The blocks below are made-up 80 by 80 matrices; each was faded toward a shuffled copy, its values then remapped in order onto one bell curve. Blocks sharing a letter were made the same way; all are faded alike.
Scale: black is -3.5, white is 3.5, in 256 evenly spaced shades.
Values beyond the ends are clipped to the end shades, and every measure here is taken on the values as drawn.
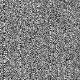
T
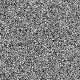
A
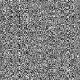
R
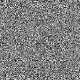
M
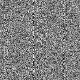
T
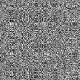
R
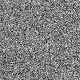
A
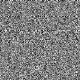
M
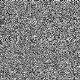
M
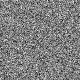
A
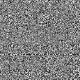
M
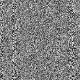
T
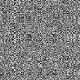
R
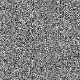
T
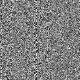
T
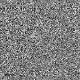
M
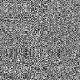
R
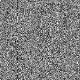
T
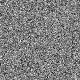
A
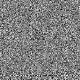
M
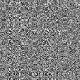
R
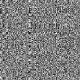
R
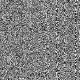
T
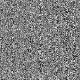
T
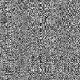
R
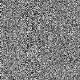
T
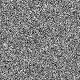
A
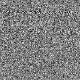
M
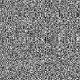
R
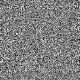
M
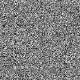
M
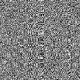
R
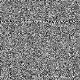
M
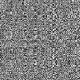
R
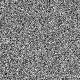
A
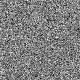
A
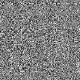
M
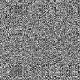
R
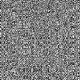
R
